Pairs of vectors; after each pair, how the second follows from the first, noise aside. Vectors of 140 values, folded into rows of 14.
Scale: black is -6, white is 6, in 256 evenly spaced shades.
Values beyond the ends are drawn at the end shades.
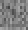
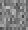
negated.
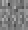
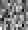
wrapped around, scaled up.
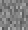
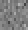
wrapped around, negated, partly zeroed.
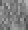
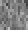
negated.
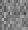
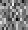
wrapped around, scaled up.
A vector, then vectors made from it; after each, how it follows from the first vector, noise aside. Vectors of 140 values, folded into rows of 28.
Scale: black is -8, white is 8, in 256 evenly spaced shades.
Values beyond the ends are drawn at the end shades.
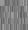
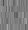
wrapped around, negated, partly zeroed.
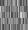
negated, scaled up.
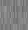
wrapped around, shrunk.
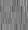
partly zeroed.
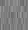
negated, shrunk.
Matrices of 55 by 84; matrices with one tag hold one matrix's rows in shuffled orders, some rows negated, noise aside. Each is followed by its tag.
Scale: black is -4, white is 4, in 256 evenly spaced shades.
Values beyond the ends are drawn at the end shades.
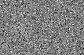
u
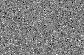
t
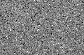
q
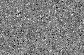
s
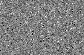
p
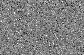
s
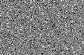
p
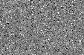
p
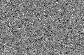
t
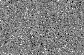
p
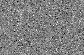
s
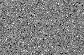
q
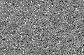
q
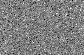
t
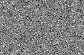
u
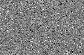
p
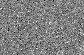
s
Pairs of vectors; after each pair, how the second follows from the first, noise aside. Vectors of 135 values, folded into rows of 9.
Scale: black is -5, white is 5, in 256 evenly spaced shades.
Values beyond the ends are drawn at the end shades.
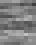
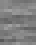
reversed, shrunk.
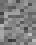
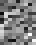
scaled up.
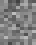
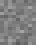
reversed, shrunk.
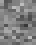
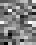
wrapped around, scaled up.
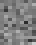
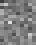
reversed, negated.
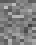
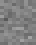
reversed, shrunk.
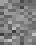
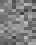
reversed.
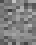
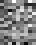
scaled up.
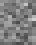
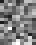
wrapped around, scaled up.
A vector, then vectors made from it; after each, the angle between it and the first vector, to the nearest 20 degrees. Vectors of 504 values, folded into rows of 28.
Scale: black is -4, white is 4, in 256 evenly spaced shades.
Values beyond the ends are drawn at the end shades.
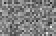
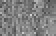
80 degrees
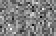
100 degrees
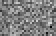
160 degrees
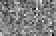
120 degrees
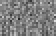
120 degrees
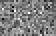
100 degrees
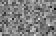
120 degrees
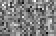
120 degrees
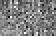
120 degrees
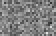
20 degrees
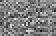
100 degrees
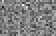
80 degrees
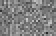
140 degrees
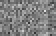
80 degrees
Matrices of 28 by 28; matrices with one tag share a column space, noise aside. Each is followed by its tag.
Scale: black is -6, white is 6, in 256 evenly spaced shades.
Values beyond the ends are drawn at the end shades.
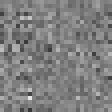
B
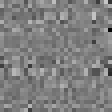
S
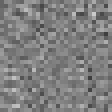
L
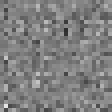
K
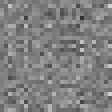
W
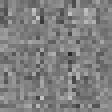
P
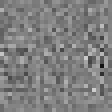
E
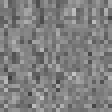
P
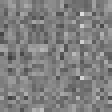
B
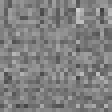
P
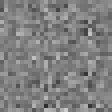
K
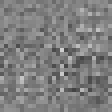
E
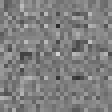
B
